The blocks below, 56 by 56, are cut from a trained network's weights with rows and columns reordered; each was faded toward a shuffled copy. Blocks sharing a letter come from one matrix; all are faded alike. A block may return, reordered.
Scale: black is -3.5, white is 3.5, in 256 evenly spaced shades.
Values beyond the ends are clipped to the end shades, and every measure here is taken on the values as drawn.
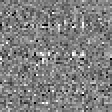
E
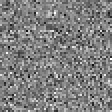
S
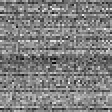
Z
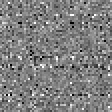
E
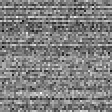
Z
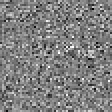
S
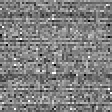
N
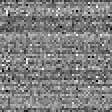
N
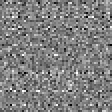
S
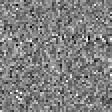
E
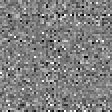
E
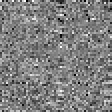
S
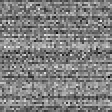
Z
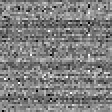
N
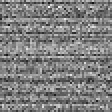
Z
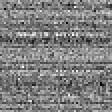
Z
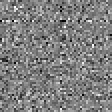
S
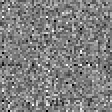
E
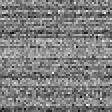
Z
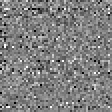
E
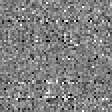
E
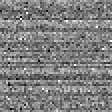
N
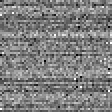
N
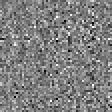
E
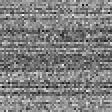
Z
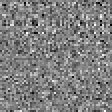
S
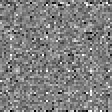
E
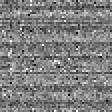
N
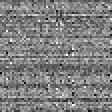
N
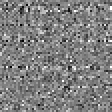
S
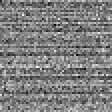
Z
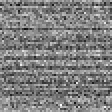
Z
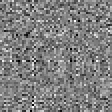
S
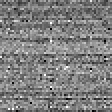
N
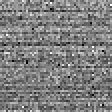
N
